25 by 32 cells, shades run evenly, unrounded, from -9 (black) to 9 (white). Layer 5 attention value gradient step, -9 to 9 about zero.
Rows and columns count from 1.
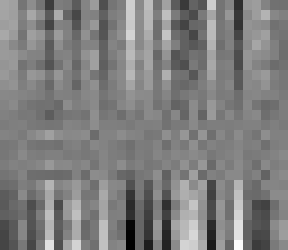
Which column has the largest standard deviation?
15
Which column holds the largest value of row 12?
24
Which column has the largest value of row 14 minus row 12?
6
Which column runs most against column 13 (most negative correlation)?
11
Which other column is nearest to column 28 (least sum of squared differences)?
16
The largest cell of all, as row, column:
25, 27
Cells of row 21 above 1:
9
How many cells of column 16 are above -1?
20
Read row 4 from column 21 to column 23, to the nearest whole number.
-2 -4 -1
